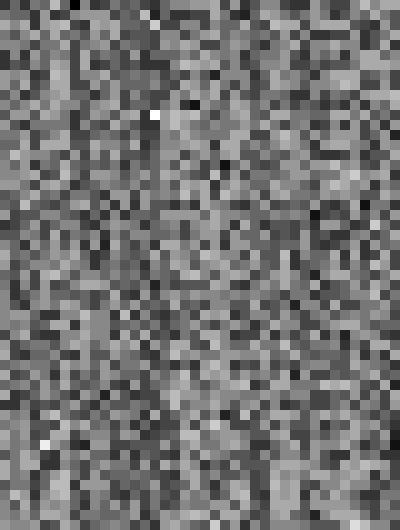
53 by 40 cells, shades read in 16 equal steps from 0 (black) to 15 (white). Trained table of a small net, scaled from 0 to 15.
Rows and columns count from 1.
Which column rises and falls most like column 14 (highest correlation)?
34
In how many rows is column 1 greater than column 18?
24
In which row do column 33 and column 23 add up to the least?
25
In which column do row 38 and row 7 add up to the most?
19
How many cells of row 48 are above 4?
33
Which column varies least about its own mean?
31
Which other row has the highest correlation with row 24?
4
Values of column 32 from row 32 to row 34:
7 4 10
